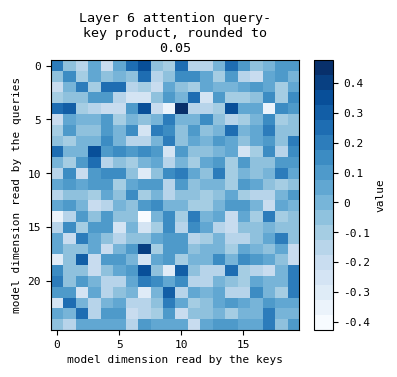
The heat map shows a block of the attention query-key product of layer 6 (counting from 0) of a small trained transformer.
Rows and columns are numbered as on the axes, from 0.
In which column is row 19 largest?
7
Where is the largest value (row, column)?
4, 10
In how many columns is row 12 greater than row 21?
8
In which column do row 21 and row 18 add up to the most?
9
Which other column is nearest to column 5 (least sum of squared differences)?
13
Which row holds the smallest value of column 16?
1
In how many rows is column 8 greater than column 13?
10
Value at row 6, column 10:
-0.05
